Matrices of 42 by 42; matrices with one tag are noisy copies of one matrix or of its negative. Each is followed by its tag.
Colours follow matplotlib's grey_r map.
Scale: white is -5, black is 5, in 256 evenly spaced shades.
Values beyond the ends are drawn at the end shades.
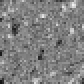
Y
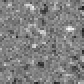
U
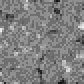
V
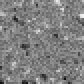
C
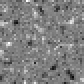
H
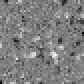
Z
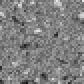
C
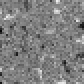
V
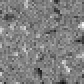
V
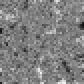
V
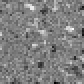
U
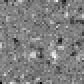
Z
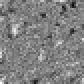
Y
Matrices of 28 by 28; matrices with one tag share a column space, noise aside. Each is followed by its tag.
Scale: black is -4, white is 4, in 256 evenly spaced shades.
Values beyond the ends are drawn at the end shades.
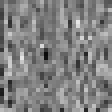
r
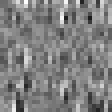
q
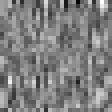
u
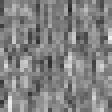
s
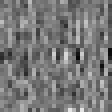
r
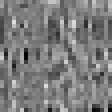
r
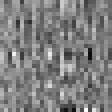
r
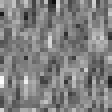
u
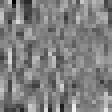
q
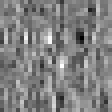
s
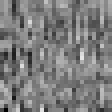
r
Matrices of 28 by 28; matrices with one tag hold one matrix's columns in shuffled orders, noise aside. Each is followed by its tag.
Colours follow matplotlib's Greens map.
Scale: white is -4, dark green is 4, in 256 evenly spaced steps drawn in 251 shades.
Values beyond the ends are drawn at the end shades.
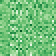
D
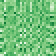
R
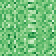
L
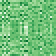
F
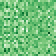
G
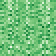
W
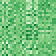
W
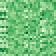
G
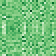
F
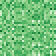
D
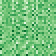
W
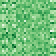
L
